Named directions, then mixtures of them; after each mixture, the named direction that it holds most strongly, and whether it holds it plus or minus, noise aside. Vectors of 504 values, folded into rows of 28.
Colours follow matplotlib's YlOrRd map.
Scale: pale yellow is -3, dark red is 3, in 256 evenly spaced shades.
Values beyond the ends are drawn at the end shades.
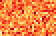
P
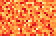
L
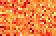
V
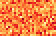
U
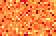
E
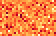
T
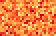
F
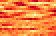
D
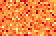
E, plus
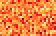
U, plus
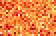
T, plus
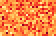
F, minus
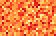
F, minus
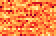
D, minus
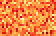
U, minus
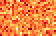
E, plus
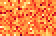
V, minus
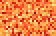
U, plus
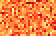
U, plus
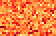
V, plus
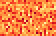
U, plus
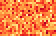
U, minus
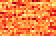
D, plus
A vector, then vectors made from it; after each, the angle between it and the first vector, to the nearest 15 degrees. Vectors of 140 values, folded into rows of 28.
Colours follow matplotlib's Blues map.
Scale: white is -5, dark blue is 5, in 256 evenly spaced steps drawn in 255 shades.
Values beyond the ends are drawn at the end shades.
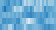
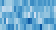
135 degrees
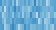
105 degrees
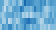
150 degrees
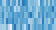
75 degrees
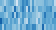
90 degrees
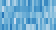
120 degrees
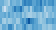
165 degrees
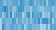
90 degrees
